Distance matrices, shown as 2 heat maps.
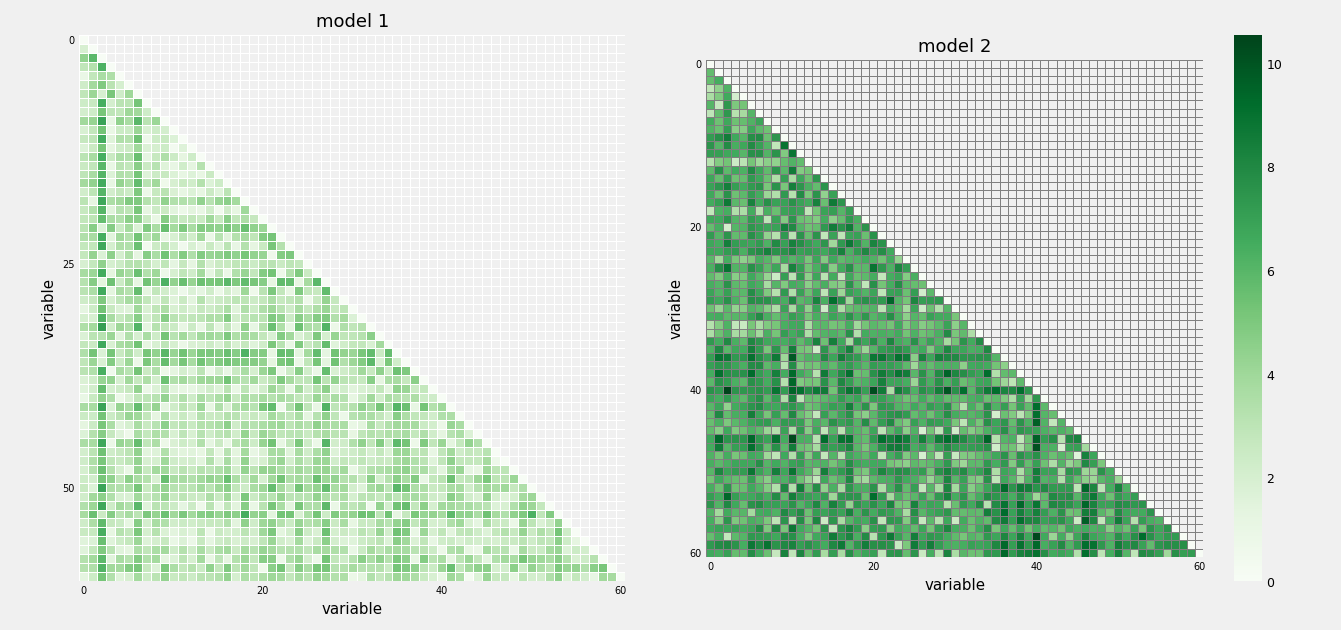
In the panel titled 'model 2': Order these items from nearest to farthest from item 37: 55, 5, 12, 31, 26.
31, 12, 26, 55, 5
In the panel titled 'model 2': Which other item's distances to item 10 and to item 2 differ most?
20
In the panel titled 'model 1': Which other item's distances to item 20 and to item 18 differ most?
59
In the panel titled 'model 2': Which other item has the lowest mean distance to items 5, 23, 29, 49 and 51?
24
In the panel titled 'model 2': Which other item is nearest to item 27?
19
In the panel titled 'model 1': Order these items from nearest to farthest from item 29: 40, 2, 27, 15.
15, 40, 27, 2
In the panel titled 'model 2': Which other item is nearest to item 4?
3
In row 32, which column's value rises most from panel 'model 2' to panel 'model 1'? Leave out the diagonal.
6
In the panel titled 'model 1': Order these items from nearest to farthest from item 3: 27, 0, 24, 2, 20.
0, 20, 24, 27, 2
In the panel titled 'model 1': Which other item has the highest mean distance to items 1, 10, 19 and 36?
2
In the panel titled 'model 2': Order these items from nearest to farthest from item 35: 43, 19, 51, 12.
43, 51, 19, 12
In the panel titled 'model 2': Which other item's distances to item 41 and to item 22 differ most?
11
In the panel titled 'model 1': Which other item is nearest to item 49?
38
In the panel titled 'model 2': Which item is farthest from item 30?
46
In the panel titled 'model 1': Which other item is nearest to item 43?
60
